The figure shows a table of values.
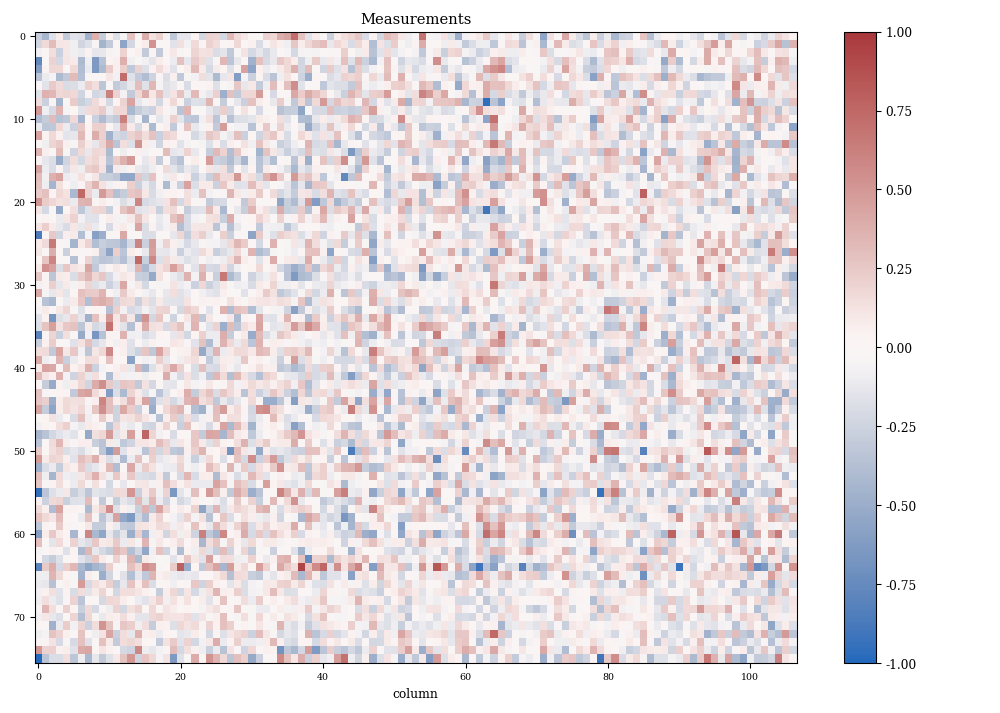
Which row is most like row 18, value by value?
53
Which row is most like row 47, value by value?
33
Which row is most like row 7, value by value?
35
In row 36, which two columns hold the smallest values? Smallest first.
0, 8
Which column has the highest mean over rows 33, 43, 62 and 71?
26
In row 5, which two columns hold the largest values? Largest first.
12, 101
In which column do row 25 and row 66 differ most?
2
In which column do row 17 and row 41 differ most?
98
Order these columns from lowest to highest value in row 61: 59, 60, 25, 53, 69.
69, 60, 59, 53, 25
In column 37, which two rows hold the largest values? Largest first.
64, 48
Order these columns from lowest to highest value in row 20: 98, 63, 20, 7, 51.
20, 98, 63, 51, 7
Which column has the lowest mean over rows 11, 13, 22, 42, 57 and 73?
103
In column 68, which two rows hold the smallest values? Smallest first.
64, 35
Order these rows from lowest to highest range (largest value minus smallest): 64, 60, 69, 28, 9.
69, 9, 28, 60, 64
